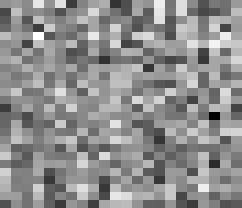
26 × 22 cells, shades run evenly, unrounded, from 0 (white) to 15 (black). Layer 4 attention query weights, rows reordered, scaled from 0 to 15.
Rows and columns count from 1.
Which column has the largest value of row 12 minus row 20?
8
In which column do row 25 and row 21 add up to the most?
20
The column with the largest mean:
3
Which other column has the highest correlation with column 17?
9
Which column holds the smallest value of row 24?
19
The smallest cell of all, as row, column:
5, 4
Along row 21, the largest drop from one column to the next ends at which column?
21
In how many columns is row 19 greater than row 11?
14
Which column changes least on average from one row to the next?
2
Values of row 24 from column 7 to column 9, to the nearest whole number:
4 2 5
